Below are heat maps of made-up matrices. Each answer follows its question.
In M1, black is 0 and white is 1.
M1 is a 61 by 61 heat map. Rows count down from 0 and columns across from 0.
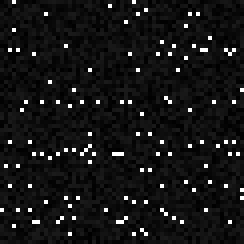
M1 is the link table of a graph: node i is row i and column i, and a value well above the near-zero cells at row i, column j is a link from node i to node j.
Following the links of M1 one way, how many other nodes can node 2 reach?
10
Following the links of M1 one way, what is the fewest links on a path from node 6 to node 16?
5
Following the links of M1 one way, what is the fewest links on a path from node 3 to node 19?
2
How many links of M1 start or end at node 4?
3
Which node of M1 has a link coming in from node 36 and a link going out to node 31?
node 54
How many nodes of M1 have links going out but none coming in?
4
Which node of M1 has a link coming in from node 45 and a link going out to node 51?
node 52
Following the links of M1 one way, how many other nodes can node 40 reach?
3
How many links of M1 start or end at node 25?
10
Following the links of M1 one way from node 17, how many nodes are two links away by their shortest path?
2
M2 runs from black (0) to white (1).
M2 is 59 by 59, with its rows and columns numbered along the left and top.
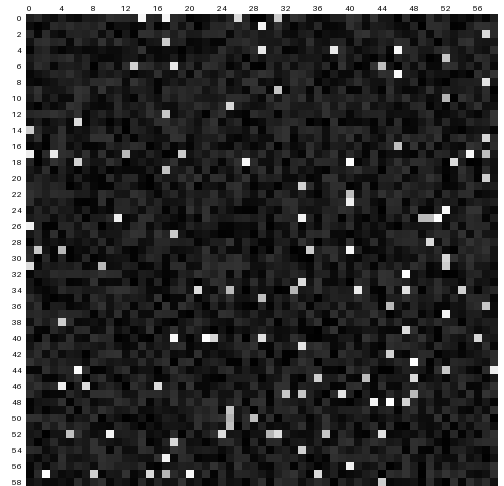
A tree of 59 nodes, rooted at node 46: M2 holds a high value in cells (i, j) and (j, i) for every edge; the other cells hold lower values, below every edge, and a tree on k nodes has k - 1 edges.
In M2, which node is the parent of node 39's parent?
48
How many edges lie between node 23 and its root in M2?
4
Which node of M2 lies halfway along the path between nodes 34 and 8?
45
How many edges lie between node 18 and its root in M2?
4
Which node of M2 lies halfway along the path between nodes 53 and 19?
52
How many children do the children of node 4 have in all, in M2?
3
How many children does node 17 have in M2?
5
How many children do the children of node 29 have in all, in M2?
4
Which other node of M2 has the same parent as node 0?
9
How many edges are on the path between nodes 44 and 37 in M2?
2
